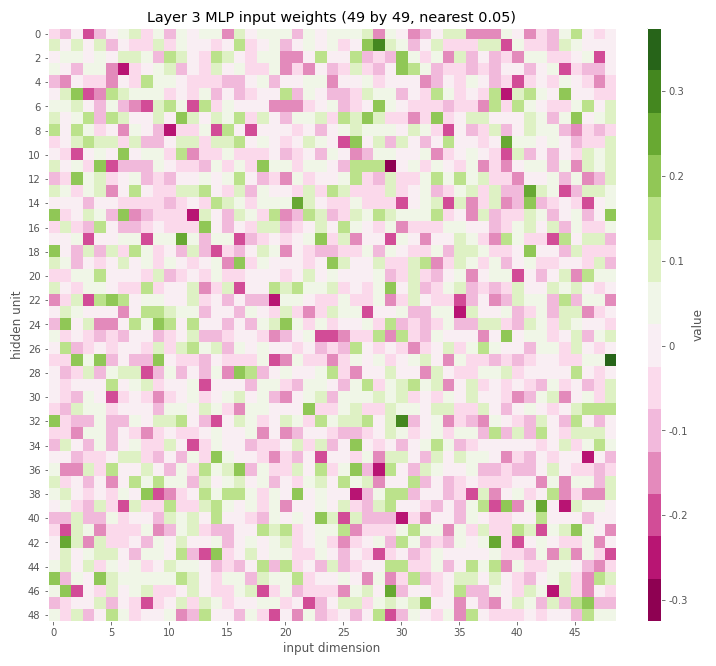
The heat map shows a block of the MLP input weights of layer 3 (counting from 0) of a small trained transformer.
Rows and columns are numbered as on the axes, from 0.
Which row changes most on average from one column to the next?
39
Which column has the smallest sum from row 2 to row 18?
20
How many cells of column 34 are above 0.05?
4
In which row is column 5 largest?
22
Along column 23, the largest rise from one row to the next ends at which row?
36
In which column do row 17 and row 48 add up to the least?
29
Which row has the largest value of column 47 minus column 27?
45
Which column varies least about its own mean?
17
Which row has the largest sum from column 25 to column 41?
7
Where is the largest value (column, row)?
48, 27
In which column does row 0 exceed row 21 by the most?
16
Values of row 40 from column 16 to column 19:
0 -0.05 -0.1 0.05
